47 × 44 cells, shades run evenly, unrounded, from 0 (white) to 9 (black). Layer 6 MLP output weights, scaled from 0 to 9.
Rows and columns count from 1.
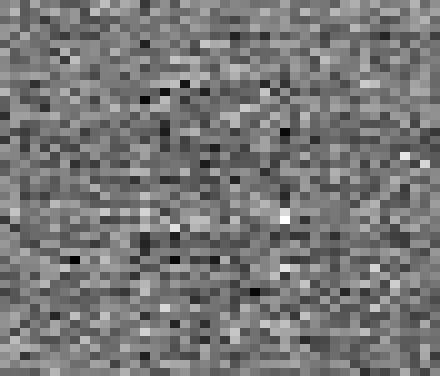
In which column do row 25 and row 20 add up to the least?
15
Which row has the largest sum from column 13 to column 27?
23
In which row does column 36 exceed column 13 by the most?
44
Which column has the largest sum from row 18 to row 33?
22
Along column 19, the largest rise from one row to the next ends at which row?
11
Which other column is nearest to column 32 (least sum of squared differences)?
12
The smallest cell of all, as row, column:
28, 29
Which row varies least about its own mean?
4
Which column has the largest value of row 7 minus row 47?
6
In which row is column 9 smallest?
43
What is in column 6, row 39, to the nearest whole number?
5
